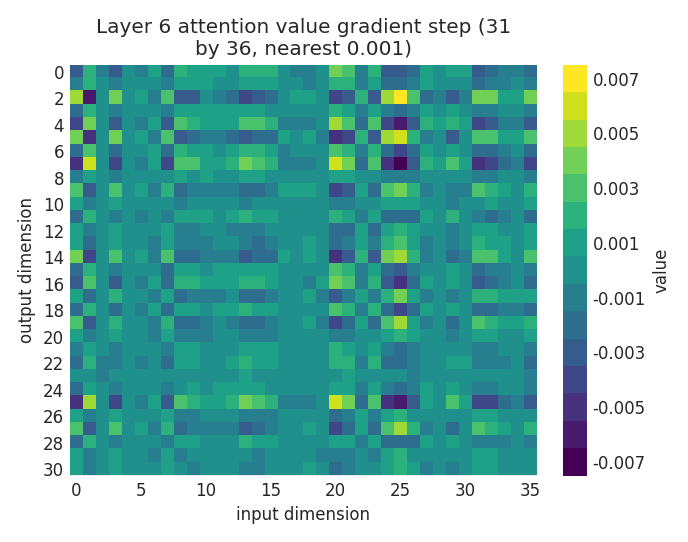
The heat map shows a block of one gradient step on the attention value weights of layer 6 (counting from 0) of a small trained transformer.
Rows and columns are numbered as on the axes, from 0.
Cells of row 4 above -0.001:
20
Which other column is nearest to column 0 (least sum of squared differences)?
24
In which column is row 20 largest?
25
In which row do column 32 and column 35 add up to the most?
2
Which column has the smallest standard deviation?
4
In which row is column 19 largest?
16
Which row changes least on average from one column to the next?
23
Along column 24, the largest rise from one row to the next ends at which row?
5
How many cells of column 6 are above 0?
7
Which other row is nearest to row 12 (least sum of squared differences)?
26
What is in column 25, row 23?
0
